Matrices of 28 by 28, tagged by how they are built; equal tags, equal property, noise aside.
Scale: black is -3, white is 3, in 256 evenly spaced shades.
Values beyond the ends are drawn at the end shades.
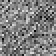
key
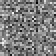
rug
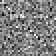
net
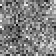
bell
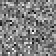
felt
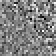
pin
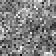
bell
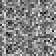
rug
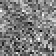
bell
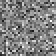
rug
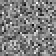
rug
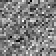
key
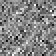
key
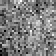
bell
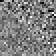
pin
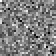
net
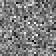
felt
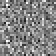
rug
